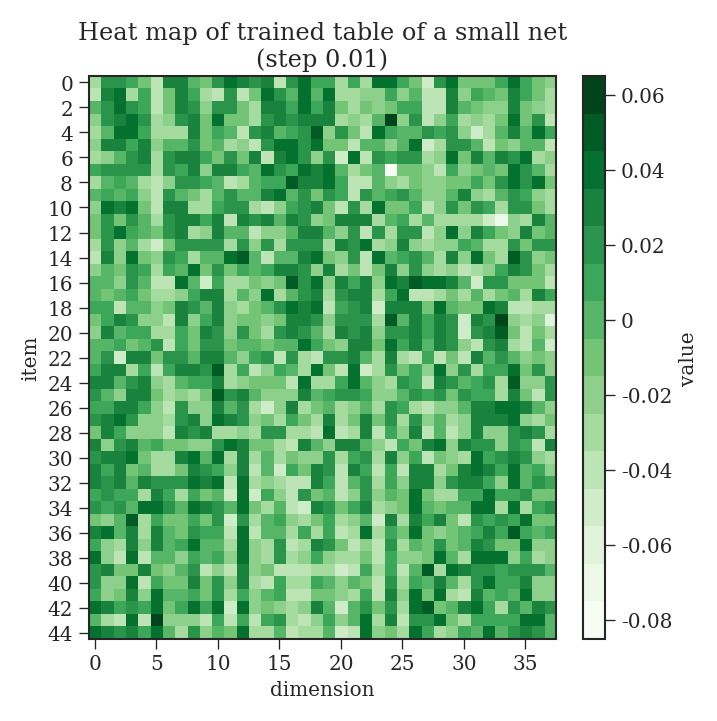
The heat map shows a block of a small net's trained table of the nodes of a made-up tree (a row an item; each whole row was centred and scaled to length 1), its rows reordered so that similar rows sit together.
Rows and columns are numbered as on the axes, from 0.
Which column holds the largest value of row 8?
16
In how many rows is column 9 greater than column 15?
21
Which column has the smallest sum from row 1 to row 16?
5
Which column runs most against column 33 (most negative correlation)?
37
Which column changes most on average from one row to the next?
18
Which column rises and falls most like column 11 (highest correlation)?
23
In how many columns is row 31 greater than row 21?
18
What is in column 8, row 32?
0.04
